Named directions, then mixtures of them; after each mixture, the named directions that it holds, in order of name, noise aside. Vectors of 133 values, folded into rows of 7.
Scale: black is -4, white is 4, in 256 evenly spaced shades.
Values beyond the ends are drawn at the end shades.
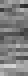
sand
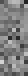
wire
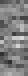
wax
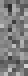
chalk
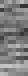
sand.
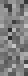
chalk, wire.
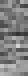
sand, wax.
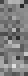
sand, wire.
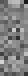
wire.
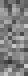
chalk, wax.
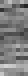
sand.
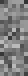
wax, wire.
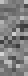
wax, wire.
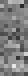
sand, wire.
